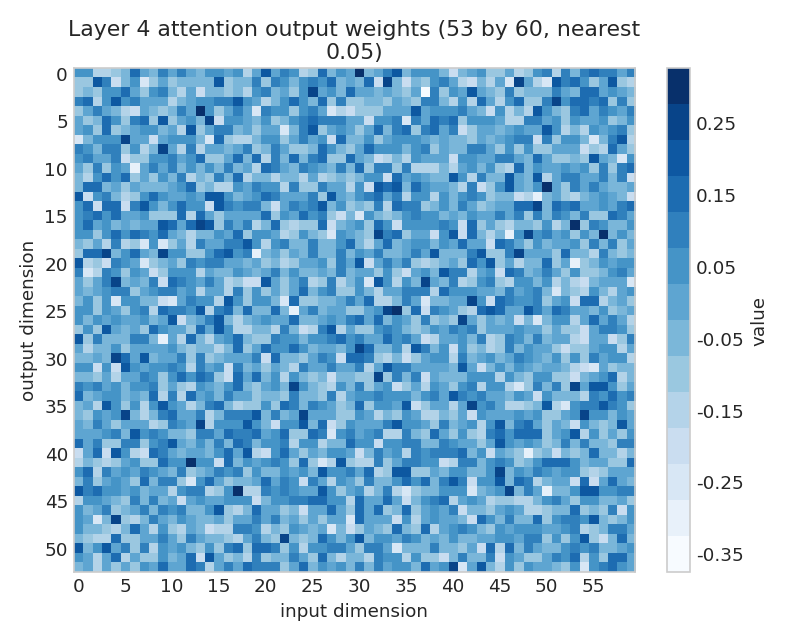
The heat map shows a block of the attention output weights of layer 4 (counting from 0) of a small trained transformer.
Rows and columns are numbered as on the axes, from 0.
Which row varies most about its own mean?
1
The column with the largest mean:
17
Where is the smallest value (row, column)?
2, 37
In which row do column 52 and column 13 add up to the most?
25
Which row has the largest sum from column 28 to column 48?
43
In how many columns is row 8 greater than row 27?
23
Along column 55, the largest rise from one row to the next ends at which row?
44
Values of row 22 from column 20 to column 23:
0.2 0 -0.1 0
